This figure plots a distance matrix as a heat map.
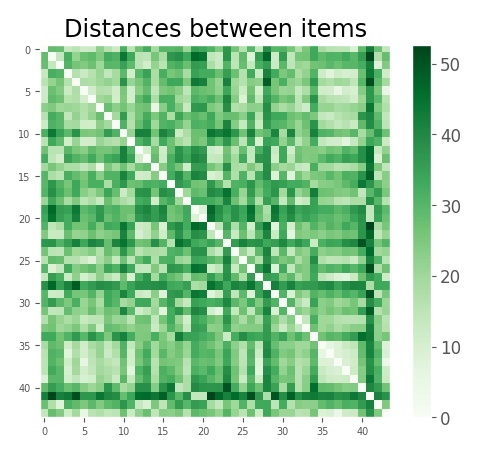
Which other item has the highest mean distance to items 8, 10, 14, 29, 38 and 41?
23
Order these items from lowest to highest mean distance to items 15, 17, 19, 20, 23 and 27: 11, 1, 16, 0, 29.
11, 16, 0, 29, 1
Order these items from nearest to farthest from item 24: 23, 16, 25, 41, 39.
25, 39, 16, 23, 41
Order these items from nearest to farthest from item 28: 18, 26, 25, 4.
18, 25, 26, 4
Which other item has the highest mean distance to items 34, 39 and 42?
41
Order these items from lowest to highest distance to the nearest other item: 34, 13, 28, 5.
5, 13, 34, 28
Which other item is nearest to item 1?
26
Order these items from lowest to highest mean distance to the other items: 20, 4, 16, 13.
4, 13, 16, 20
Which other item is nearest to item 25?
6
